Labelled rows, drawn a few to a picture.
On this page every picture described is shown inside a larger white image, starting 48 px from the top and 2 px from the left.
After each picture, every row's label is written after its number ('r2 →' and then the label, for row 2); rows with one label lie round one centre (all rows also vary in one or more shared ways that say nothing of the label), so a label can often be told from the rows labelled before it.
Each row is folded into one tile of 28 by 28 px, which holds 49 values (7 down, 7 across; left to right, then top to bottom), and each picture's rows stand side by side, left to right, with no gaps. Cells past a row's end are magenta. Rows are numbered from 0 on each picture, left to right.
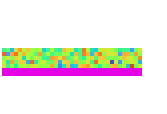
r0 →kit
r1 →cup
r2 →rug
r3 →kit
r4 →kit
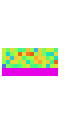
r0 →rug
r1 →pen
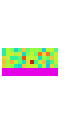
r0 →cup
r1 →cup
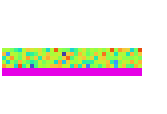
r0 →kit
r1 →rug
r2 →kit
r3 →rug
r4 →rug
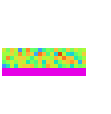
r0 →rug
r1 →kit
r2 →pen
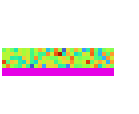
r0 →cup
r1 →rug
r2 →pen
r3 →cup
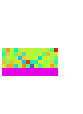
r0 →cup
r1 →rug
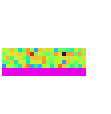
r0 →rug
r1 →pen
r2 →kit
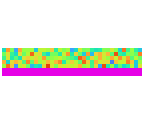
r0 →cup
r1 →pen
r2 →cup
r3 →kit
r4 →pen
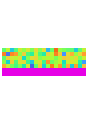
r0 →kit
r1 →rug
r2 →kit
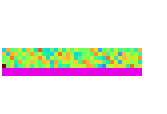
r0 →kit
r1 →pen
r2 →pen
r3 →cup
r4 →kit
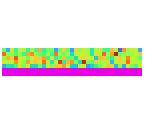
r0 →pen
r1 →pen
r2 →cup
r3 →rug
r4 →pen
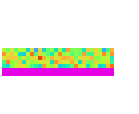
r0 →pen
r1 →pen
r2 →pen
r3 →rug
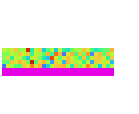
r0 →rug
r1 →cup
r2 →kit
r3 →kit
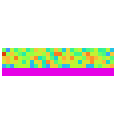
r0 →pen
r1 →rug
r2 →pen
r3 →pen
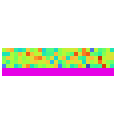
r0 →rug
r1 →pen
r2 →rug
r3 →pen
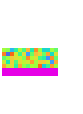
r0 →kit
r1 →cup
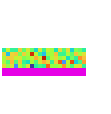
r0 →kit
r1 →pen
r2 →cup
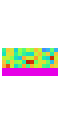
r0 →cup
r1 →cup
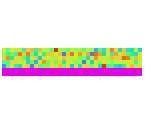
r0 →rug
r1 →rug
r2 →kit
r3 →kit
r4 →pen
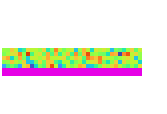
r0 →rug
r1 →rug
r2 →rug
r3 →pen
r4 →kit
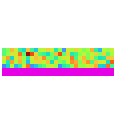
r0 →rug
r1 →pen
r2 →pen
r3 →cup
